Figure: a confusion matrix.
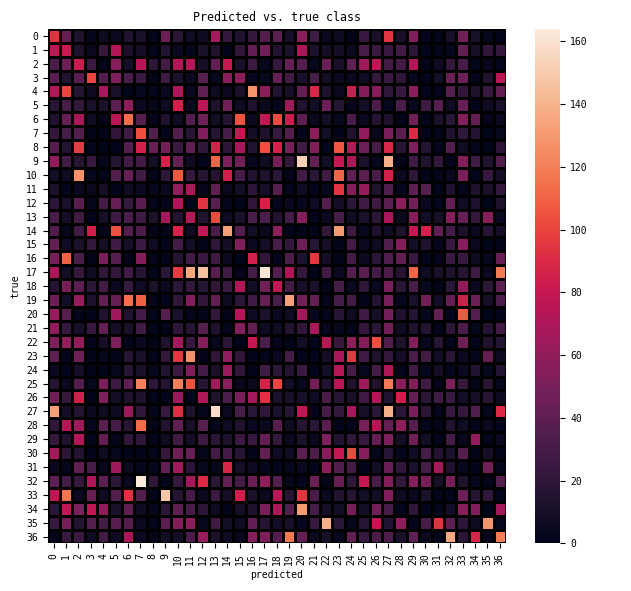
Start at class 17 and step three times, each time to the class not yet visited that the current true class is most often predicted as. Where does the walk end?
2
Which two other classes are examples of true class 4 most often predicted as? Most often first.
16, 1
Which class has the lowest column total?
8
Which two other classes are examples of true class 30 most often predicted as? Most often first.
24, 23
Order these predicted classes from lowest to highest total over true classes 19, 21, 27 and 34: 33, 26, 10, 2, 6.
26, 2, 10, 33, 6
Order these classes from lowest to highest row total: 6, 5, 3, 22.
5, 3, 22, 6
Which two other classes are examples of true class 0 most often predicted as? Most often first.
27, 13
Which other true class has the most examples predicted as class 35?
13
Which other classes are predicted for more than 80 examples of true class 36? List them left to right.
19, 32, 34
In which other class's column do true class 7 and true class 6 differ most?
18
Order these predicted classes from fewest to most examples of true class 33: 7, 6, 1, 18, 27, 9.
7, 27, 18, 6, 1, 9
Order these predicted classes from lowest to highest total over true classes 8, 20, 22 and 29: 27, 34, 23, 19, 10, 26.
19, 34, 10, 23, 26, 27
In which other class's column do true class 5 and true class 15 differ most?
12
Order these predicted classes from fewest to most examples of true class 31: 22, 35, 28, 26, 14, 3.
26, 28, 3, 35, 22, 14
